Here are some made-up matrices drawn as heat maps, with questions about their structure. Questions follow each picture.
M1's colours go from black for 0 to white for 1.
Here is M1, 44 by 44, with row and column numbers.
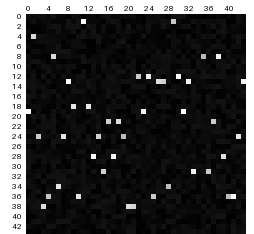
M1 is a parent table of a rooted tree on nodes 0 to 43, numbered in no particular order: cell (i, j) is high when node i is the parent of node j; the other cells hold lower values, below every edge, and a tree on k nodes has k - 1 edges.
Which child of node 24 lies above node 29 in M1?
19
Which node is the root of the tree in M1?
34
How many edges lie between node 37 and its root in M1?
6
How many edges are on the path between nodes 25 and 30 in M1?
6
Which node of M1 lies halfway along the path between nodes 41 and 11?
4
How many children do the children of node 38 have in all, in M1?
3
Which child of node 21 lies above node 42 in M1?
18
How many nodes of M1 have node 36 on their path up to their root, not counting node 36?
8
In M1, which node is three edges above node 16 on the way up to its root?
8
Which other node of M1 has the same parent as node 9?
12
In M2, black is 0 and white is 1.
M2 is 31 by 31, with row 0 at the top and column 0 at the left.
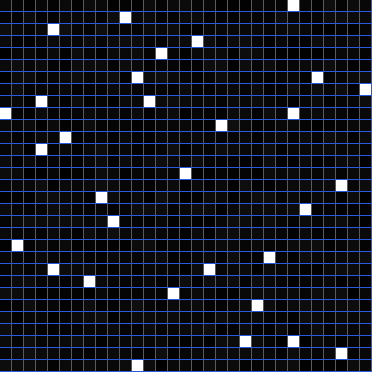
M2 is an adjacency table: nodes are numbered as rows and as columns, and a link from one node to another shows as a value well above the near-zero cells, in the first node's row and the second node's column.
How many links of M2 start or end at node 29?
1
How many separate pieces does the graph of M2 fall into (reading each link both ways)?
6
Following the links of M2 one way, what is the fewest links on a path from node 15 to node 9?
6
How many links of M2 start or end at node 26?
1
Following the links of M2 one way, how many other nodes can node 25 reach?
5
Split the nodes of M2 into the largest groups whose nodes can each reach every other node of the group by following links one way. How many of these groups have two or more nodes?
3
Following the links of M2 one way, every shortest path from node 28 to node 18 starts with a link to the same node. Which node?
node 20
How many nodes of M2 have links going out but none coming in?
4
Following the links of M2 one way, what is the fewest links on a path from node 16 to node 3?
2
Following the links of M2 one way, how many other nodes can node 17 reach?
5
